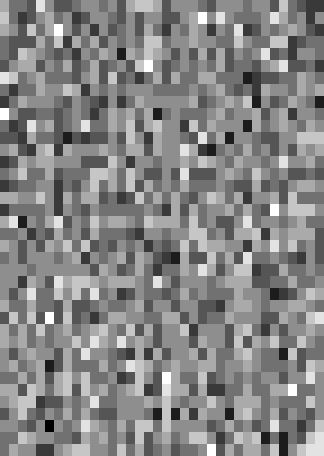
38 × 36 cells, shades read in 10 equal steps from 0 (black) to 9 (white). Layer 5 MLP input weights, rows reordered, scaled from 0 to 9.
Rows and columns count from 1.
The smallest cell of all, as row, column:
36, 6
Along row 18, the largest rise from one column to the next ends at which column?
31
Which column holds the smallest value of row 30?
32
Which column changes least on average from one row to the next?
13
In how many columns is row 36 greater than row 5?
16
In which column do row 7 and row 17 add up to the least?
28
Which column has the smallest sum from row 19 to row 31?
30
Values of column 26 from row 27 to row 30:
6 3 3 4
